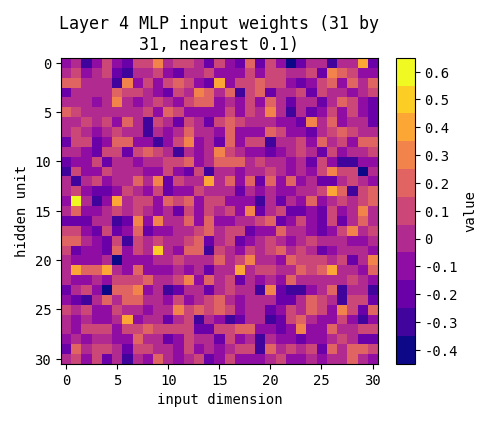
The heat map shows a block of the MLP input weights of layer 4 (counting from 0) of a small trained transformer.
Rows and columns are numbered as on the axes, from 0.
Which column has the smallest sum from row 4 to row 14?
3
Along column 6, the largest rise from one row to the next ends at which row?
2
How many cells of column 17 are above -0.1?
11
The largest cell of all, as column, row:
1, 14
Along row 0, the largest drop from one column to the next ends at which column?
30
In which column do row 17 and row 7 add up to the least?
8
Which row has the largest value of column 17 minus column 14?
21
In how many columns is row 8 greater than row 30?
16
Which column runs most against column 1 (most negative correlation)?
9
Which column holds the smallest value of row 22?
17
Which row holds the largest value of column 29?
0
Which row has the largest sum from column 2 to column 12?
27
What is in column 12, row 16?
0.2
